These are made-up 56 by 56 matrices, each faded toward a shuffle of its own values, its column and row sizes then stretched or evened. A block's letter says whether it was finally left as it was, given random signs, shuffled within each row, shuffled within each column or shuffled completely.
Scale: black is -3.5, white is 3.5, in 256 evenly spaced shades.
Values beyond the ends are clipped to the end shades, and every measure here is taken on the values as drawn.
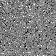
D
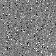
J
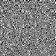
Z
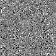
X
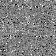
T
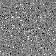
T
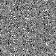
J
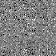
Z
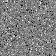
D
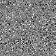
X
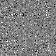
X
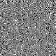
Z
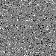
T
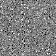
J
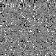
Z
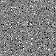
X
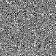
Z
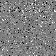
T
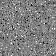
D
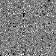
X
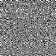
Z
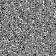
J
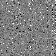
J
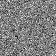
D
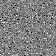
T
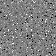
J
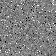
D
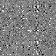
Z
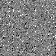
J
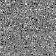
X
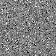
J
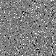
J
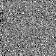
X
